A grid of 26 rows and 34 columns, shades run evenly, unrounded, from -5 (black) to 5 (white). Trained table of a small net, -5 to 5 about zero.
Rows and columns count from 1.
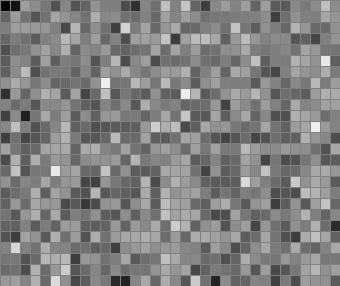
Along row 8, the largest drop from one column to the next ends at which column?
12
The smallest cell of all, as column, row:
1, 1
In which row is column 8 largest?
3
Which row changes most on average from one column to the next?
26
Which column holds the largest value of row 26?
6
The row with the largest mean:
14
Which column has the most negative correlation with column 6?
30
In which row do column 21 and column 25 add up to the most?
4
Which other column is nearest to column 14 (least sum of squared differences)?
21
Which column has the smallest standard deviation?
29
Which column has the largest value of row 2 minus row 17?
10
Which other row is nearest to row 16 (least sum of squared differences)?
2
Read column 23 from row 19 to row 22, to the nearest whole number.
2 -2 -2 1
